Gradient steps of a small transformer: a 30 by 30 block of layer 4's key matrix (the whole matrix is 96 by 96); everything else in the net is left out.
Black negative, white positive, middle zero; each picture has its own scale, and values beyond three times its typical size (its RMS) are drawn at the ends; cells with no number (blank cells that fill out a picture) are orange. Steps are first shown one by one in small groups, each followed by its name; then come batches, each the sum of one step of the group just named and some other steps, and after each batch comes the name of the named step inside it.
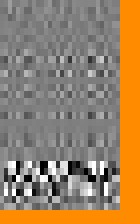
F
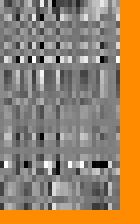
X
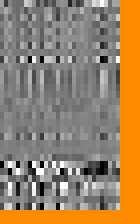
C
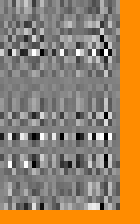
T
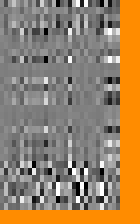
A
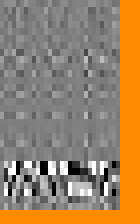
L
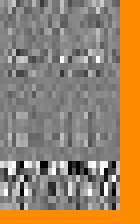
L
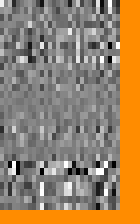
L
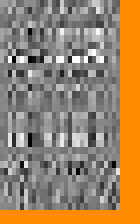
L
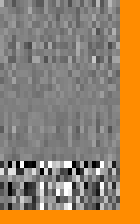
A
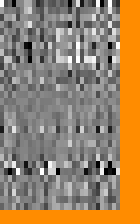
X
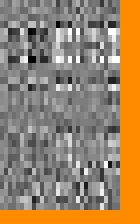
A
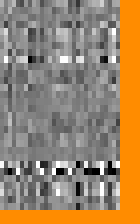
C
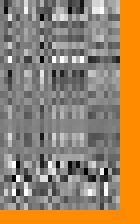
F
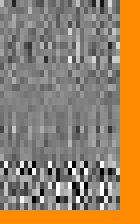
A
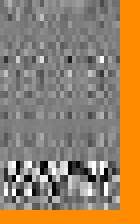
F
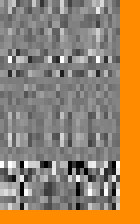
F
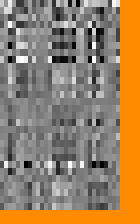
C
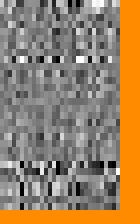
X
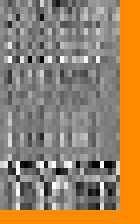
X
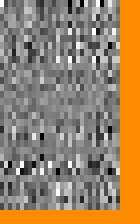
A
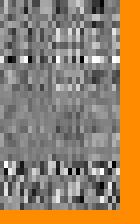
L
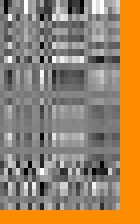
C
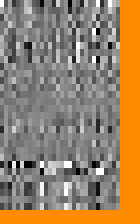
X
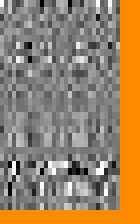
L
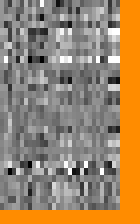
X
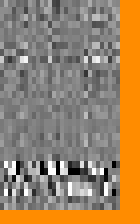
L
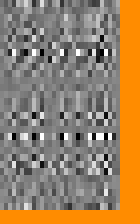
T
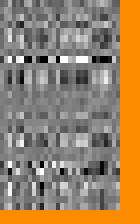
C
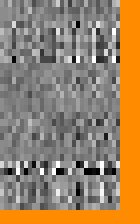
T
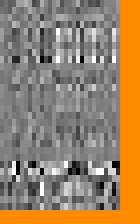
L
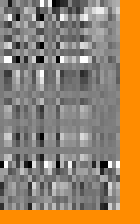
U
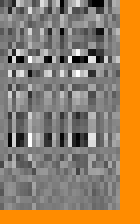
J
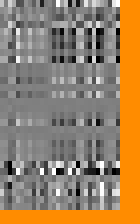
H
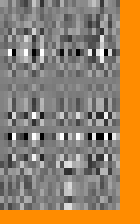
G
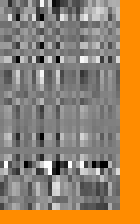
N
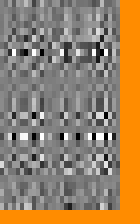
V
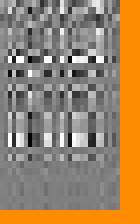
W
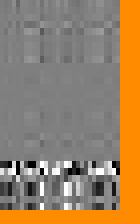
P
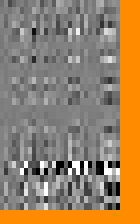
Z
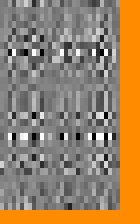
V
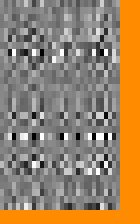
V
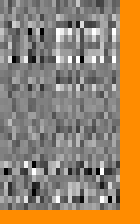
G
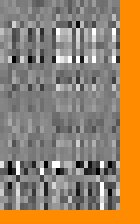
H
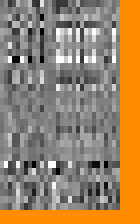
N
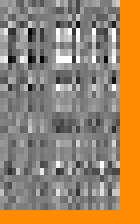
H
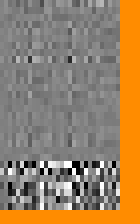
P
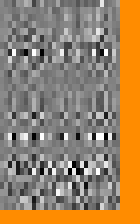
V
